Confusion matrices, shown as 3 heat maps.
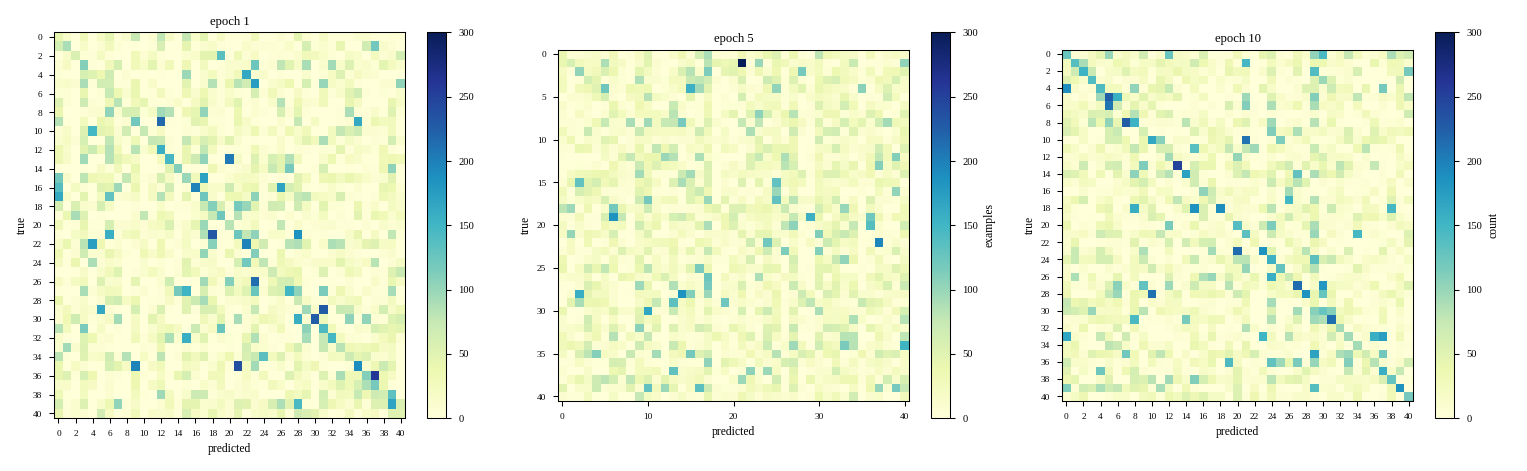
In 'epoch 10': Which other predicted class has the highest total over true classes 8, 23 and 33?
7
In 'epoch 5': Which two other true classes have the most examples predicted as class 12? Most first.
39, 8
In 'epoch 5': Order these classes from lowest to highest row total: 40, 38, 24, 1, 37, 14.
40, 24, 37, 14, 38, 1
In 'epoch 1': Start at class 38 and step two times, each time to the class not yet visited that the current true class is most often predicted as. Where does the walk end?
28
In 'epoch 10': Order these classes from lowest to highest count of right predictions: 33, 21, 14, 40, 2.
33, 40, 21, 2, 14
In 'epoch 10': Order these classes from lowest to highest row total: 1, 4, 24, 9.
9, 1, 4, 24
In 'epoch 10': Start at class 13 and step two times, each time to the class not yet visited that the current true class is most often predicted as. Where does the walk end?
24
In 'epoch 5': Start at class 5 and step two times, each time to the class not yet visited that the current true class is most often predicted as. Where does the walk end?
30
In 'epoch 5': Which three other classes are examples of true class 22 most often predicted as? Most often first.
37, 24, 31
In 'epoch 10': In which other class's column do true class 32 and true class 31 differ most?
8
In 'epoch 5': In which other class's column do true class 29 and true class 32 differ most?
19
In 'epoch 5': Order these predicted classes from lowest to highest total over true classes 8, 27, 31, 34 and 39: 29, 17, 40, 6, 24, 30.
29, 6, 24, 30, 17, 40
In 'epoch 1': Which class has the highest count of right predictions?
30
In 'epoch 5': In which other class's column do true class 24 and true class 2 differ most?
28
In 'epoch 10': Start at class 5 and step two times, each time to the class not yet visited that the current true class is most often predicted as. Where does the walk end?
21
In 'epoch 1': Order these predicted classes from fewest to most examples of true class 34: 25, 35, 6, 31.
31, 25, 35, 6
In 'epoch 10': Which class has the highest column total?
29
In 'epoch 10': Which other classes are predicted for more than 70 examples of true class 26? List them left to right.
1, 16, 17, 24
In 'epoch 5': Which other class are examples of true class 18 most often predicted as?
6
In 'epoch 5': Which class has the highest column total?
17
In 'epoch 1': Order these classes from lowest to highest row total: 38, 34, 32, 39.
38, 32, 34, 39
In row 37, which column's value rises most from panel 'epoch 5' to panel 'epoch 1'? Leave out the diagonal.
36
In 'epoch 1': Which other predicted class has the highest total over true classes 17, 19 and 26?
23
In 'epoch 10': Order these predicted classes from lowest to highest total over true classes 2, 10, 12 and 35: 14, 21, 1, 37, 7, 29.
14, 1, 37, 7, 21, 29
